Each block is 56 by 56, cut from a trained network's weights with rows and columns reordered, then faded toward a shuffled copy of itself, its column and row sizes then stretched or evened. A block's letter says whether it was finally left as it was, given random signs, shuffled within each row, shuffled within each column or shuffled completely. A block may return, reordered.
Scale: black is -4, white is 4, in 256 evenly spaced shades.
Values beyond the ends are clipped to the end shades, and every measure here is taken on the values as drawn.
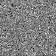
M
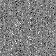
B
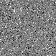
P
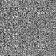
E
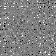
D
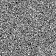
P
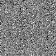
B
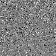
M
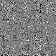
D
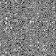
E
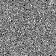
P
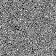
P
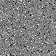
P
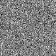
B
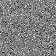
P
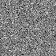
P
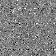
M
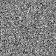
M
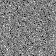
P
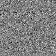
M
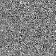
D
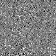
D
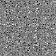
D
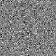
E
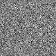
D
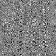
E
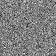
P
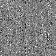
B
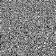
D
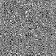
E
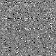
E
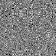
E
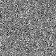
B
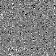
D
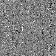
B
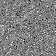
P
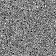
P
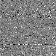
M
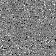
M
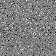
M
